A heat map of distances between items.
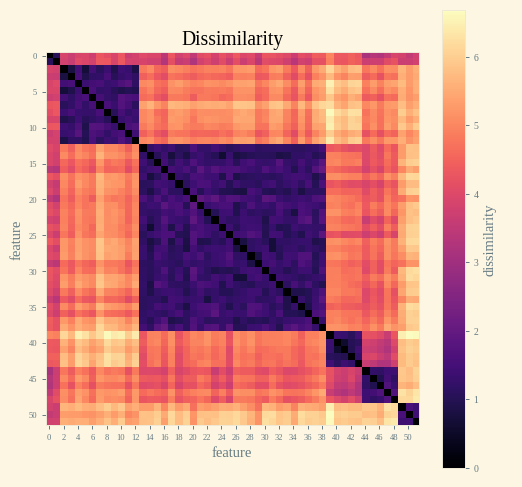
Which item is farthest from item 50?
39
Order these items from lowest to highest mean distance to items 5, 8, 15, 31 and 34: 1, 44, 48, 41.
1, 44, 48, 41
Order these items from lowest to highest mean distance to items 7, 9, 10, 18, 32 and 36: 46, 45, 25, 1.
25, 1, 46, 45
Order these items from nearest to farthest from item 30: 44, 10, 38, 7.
38, 44, 10, 7
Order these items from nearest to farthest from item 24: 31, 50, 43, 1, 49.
31, 1, 43, 49, 50
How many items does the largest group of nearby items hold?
26
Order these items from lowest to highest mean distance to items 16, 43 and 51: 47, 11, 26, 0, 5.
0, 26, 47, 11, 5
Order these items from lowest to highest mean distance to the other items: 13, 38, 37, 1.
13, 37, 38, 1
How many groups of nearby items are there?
6
